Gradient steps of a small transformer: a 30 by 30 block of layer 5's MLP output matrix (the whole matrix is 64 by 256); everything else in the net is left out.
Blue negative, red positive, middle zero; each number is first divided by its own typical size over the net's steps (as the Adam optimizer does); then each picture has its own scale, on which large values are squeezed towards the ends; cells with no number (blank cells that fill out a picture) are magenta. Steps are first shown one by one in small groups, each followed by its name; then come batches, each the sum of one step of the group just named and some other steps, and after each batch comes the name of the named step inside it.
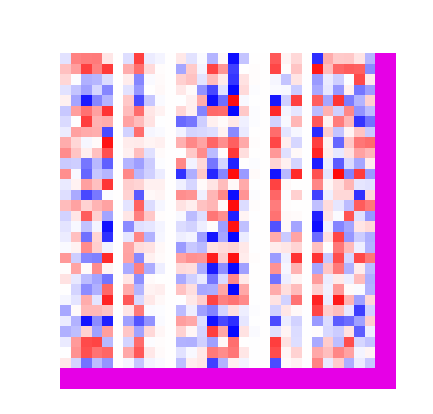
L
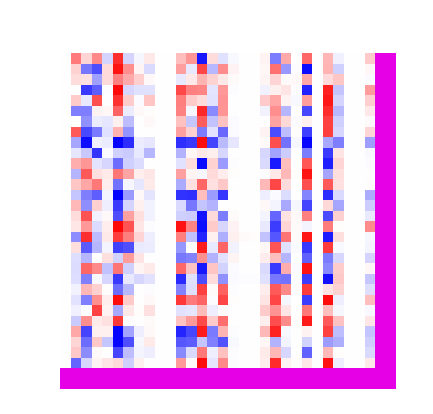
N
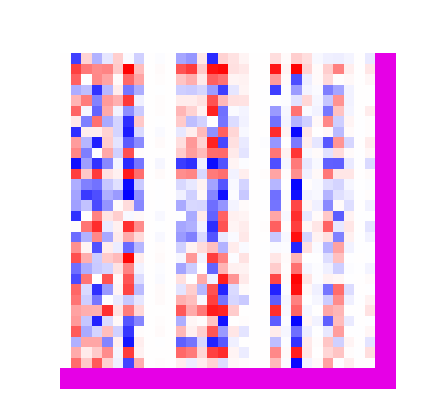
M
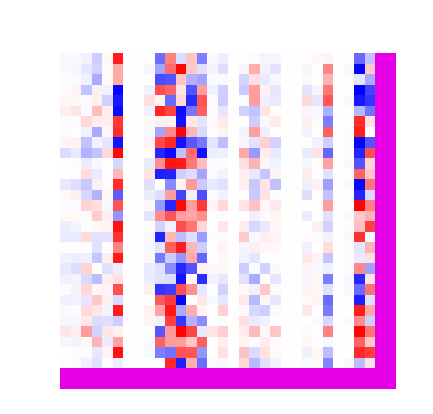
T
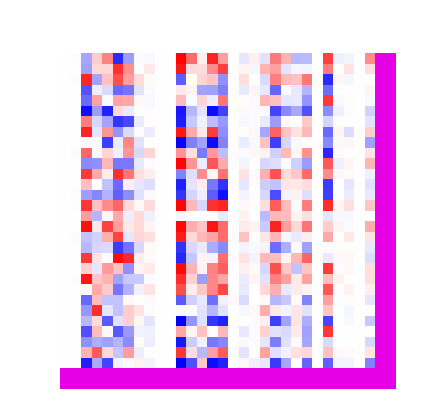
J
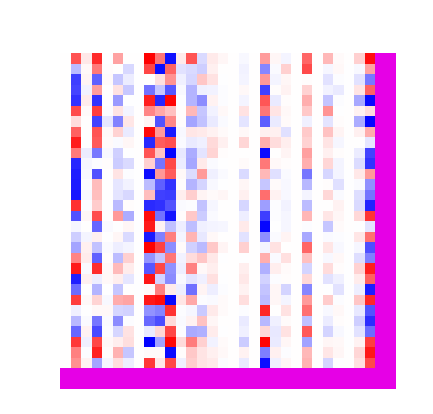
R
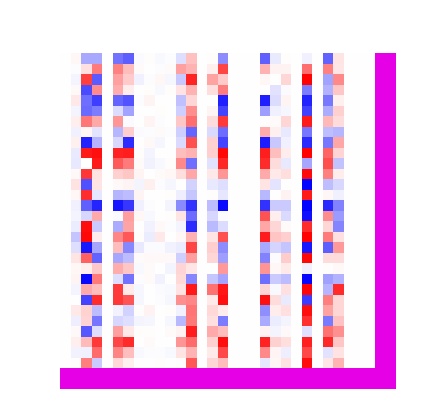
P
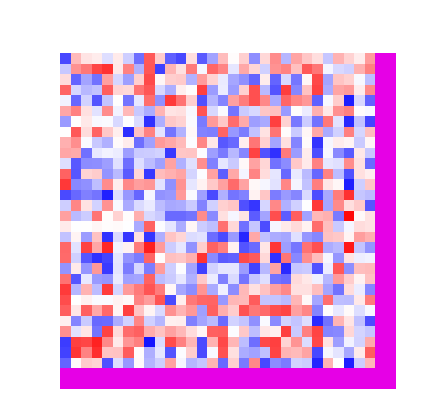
R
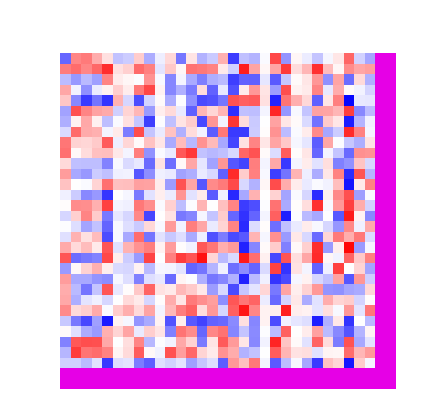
L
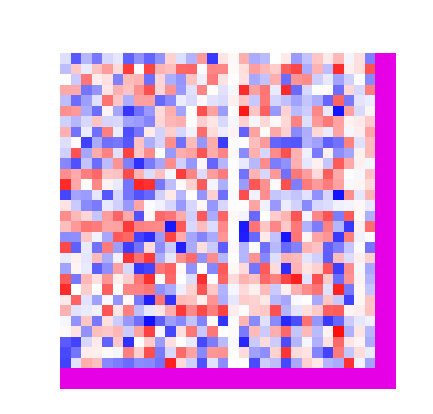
M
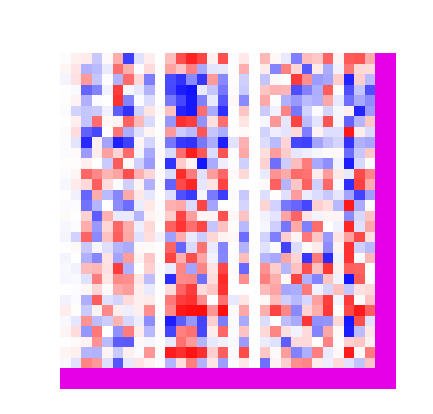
N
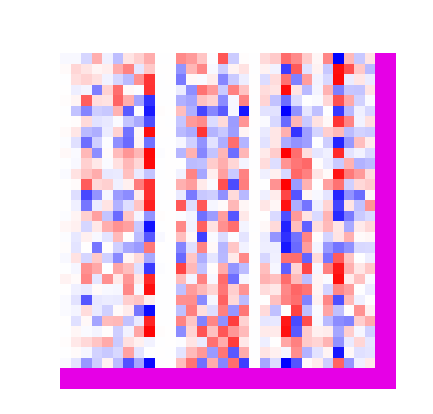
N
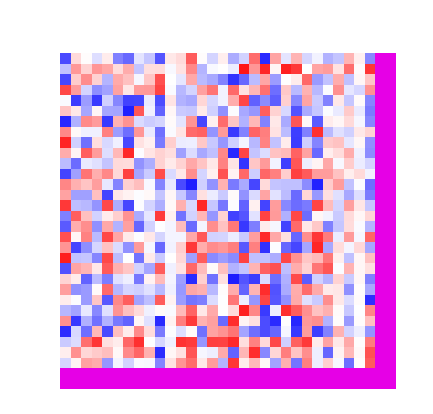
P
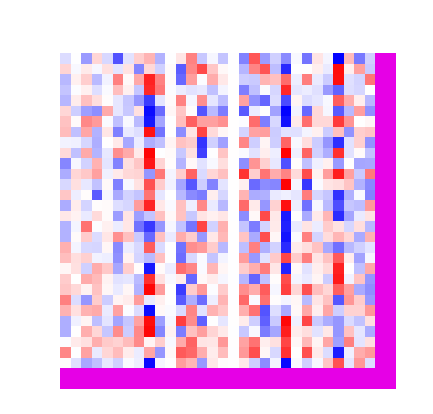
P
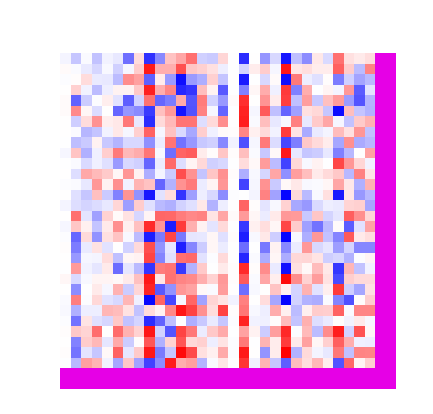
T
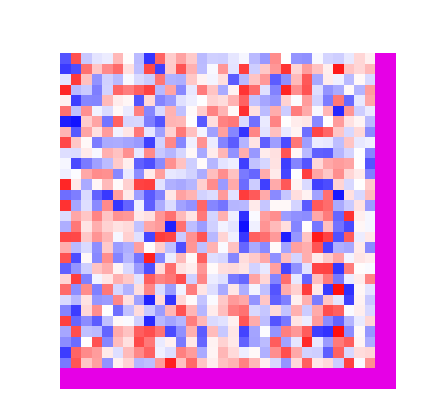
P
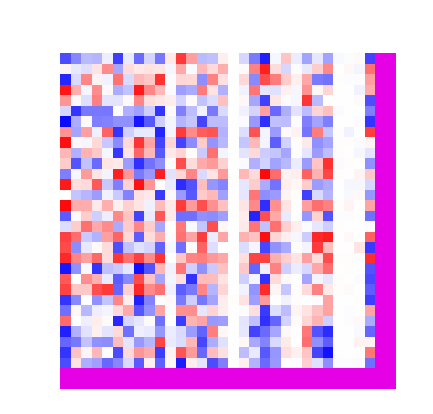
J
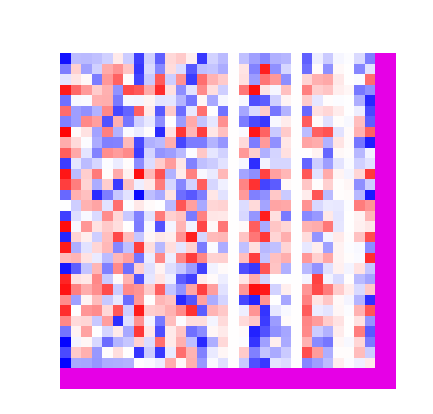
T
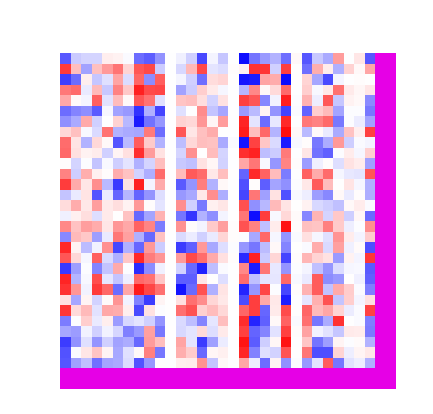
N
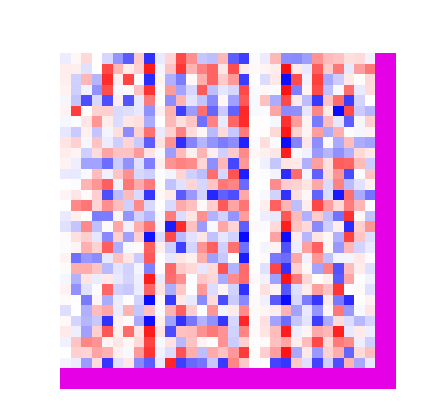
J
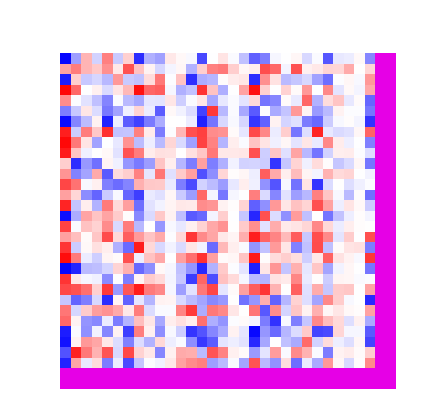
M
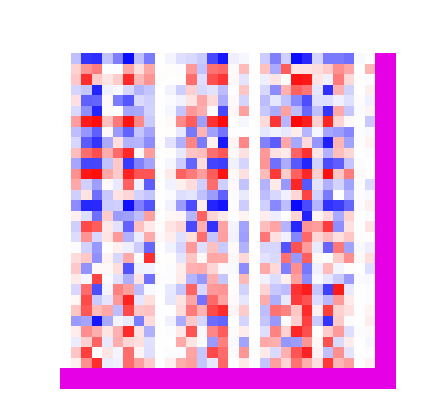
P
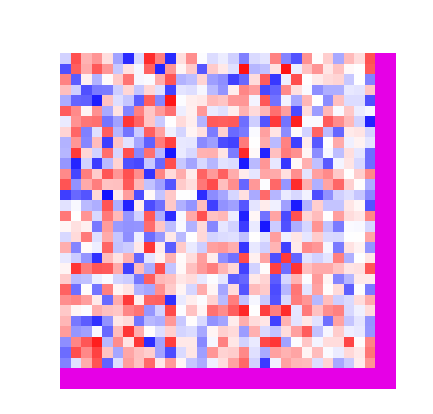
R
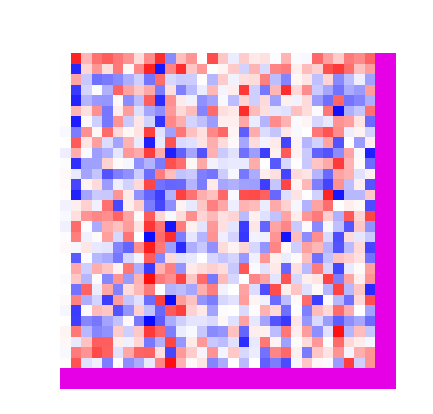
R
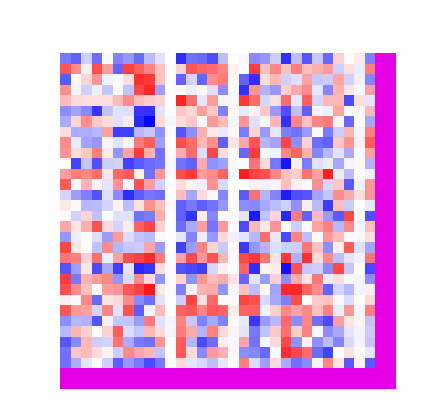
M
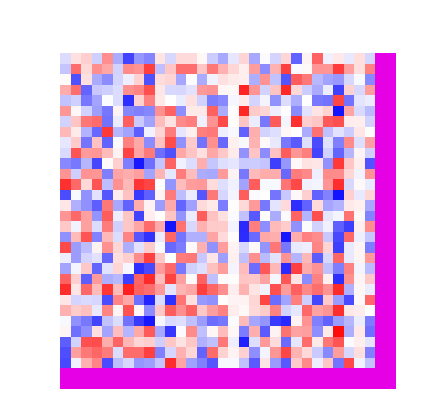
P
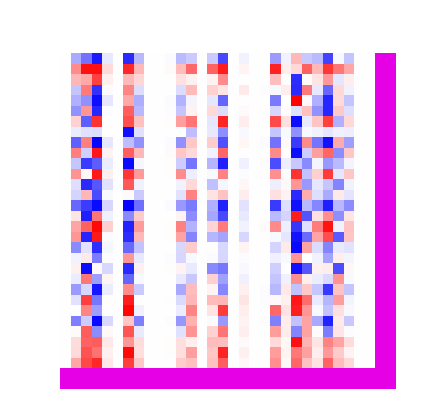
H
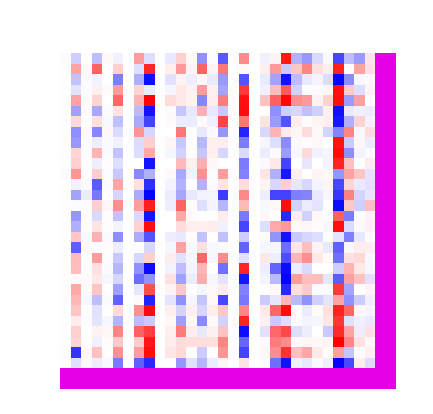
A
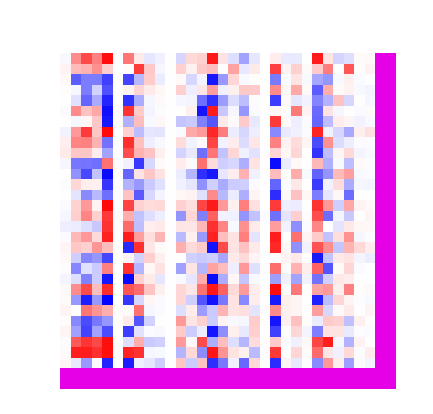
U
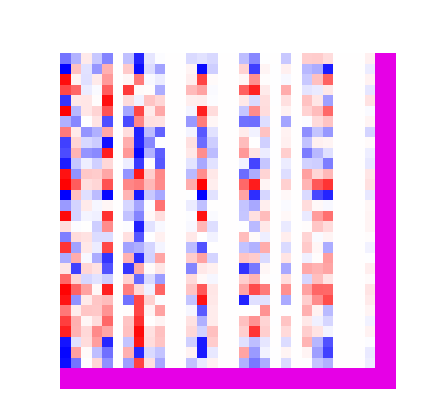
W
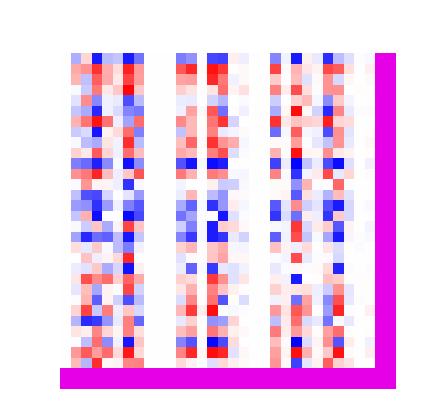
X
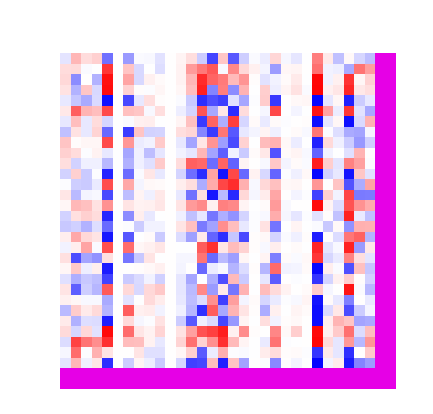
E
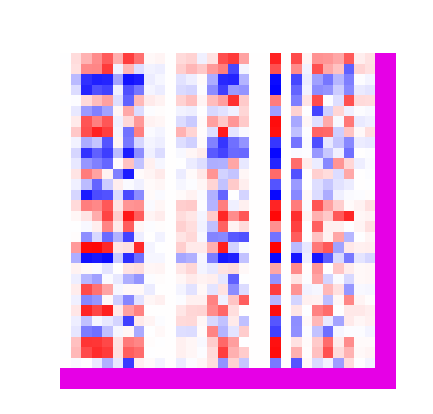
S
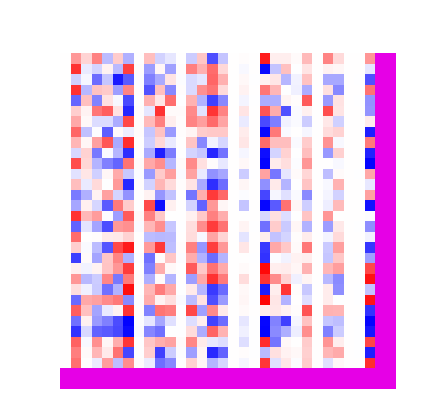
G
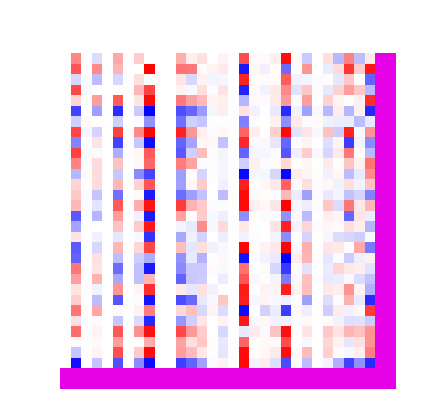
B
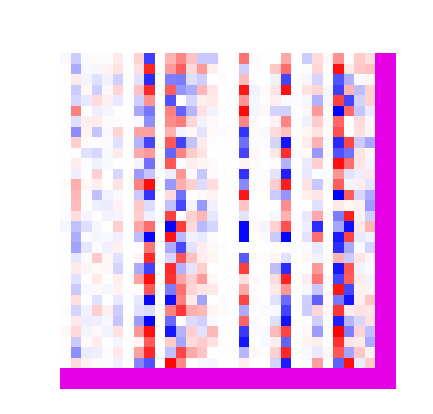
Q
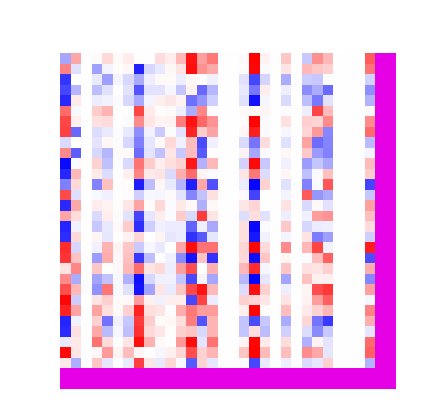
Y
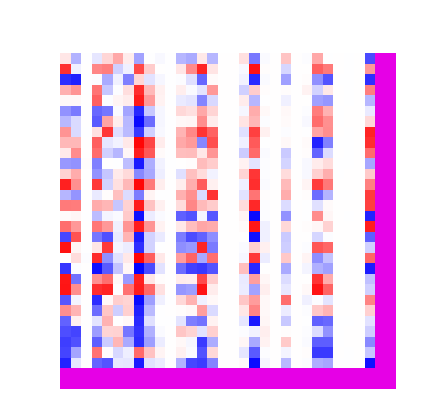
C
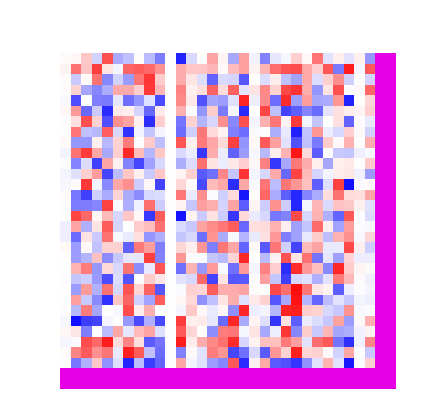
U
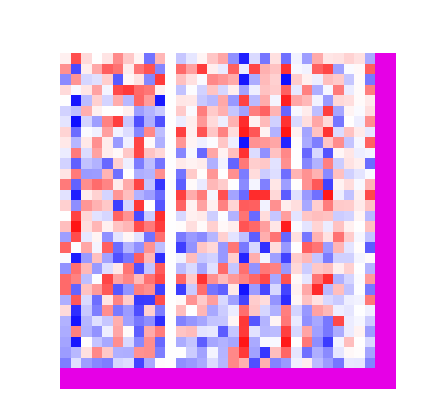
C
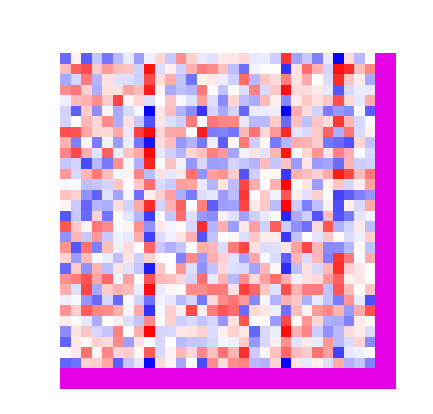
B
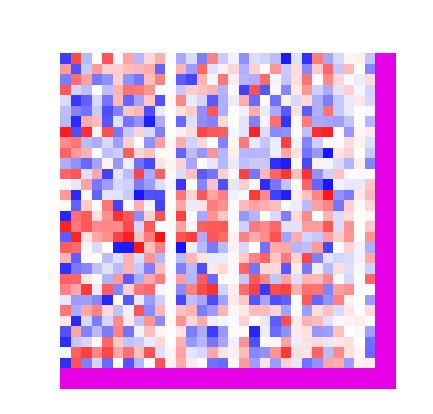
U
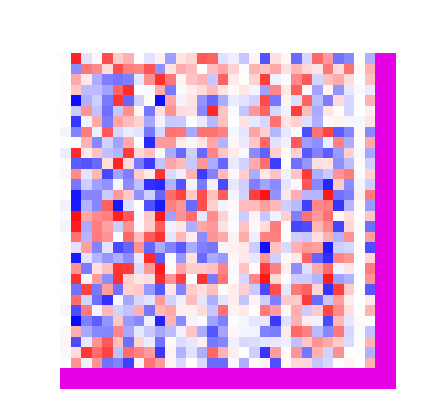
U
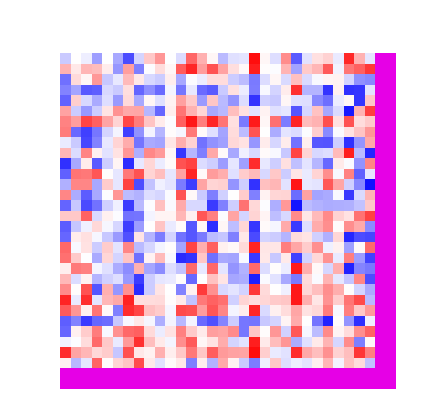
Y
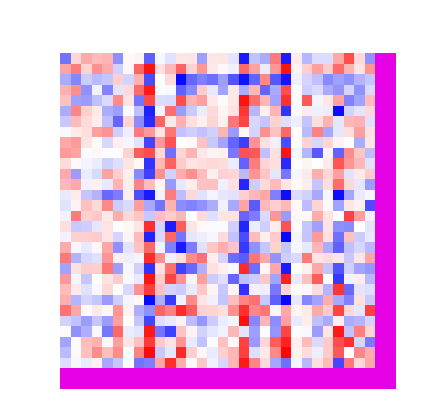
Q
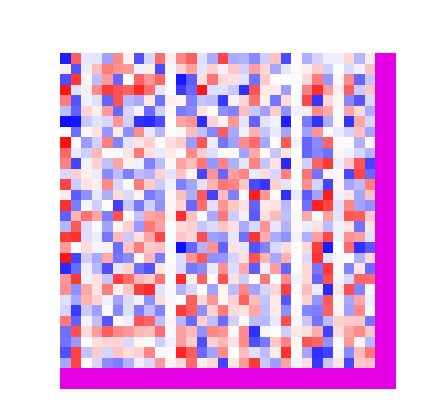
E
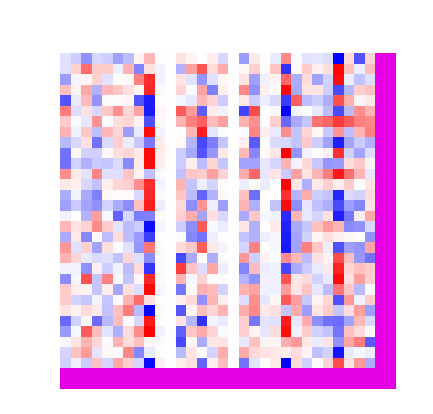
H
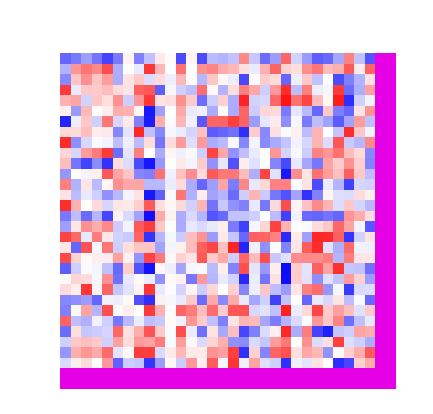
A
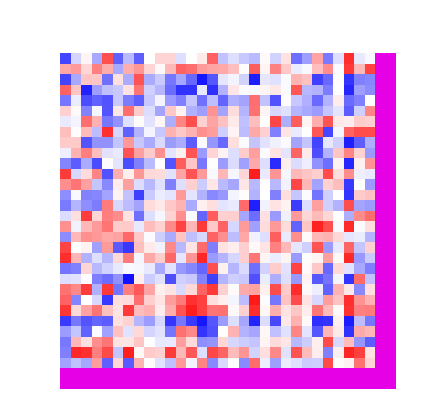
U
